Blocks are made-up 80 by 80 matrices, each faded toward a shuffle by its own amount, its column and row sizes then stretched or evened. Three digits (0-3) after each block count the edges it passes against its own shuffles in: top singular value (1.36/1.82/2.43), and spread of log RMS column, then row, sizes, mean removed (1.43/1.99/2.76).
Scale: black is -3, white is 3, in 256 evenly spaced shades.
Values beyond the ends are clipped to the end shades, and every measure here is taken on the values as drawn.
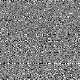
2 0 3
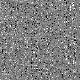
0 2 0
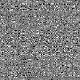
2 0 3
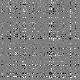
2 3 3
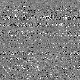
1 1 3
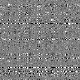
2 2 3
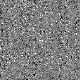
0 2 0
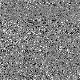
0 0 2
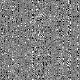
0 3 1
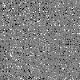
1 1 2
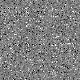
0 1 1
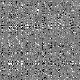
2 3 2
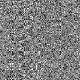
2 2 0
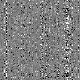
2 3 0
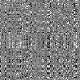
3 3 2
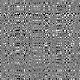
3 3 3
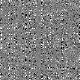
1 3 2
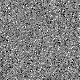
0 1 0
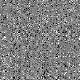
2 2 1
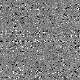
1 2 2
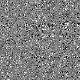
0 2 2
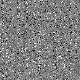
0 2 1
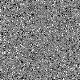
0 1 0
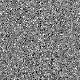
1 1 1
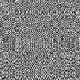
3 0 1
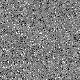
1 1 0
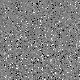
0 2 1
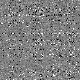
1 2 2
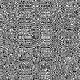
3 0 1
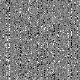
2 3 0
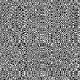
3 2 1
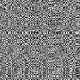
3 2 3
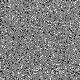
1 0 0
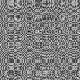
3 0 0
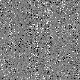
1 2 0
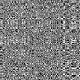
3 2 2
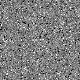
0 1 0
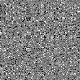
2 1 1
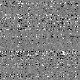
1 2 3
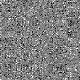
2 1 0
